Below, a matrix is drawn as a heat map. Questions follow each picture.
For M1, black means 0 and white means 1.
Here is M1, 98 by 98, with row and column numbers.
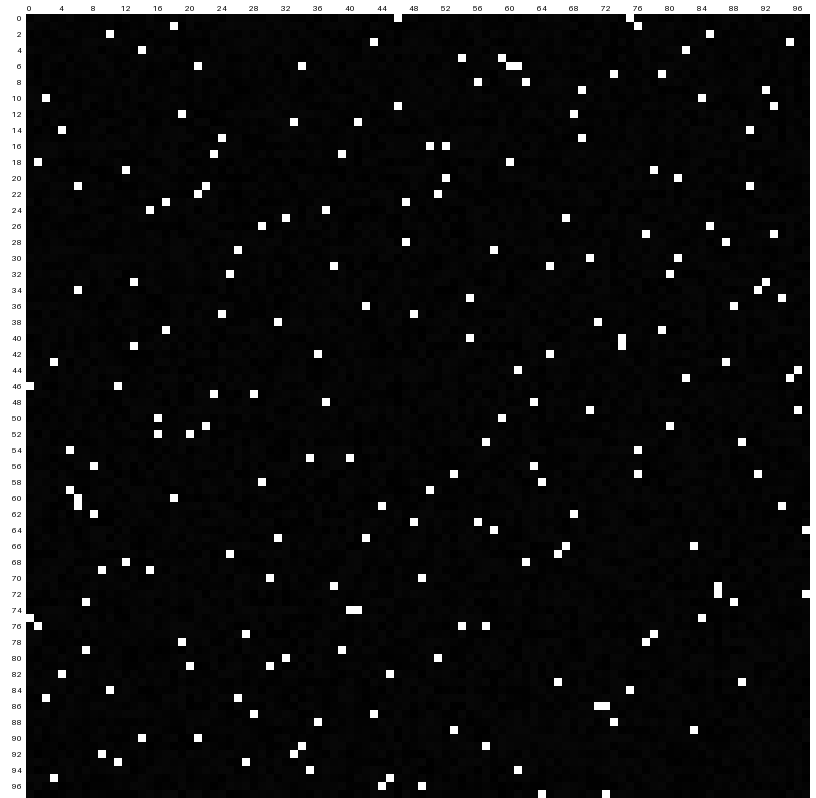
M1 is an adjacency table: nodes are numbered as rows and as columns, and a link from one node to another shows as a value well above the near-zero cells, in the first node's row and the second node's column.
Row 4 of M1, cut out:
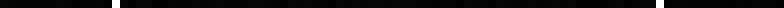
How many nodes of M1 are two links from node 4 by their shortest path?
2
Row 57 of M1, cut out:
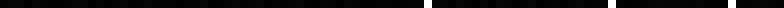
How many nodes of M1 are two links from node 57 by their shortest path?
4
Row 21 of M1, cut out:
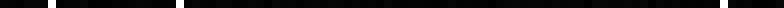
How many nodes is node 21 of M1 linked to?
3
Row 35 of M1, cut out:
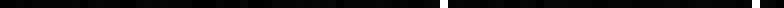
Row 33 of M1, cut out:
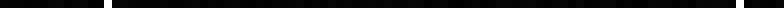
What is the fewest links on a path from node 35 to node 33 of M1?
6
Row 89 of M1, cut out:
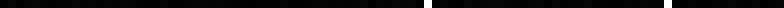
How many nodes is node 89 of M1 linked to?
2
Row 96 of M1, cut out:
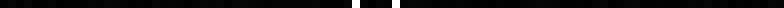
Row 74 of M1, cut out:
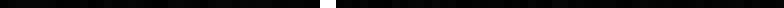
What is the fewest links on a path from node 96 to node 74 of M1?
7
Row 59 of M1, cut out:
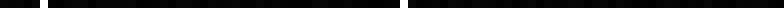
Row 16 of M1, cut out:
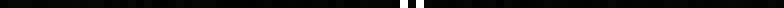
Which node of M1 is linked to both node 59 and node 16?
node 50
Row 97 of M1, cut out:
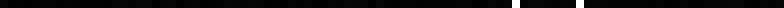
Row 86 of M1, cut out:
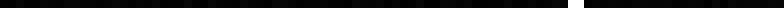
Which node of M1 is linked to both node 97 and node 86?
node 72
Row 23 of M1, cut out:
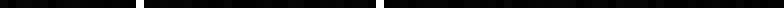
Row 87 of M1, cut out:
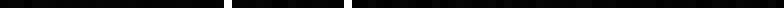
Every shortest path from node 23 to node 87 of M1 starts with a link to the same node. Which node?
node 47
